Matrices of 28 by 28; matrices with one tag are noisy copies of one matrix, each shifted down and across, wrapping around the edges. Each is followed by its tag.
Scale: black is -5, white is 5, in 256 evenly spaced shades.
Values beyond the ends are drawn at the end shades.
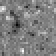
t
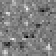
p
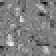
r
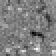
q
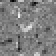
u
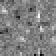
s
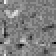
u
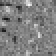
r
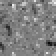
q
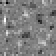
s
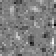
s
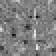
s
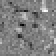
r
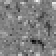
q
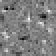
p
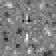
s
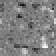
r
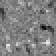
q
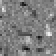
r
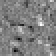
r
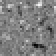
q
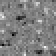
p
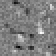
r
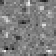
p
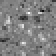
p
